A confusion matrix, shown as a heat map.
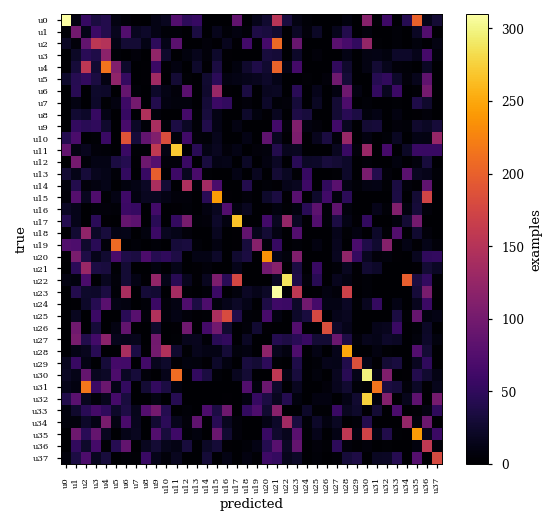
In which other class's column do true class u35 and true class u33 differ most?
u30
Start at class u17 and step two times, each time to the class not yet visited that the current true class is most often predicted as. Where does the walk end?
u34
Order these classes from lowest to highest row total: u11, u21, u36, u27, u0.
u21, u36, u27, u11, u0
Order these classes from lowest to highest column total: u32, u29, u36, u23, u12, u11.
u29, u32, u12, u11, u36, u23
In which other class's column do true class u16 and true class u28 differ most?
u10
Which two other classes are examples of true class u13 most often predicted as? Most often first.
u9, u30
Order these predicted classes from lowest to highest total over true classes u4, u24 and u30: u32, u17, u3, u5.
u17, u3, u32, u5
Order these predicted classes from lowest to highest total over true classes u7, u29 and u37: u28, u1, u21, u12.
u12, u21, u1, u28
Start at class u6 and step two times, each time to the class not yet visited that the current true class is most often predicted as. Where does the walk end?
u36
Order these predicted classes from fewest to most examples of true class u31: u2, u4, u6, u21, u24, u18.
u24, u21, u6, u18, u4, u2
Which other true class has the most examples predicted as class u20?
u28
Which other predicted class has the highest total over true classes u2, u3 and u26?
u4
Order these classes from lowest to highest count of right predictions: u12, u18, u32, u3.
u3, u12, u18, u32
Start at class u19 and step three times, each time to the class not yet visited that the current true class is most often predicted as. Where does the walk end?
u23
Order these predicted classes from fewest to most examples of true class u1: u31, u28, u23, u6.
u31, u23, u28, u6
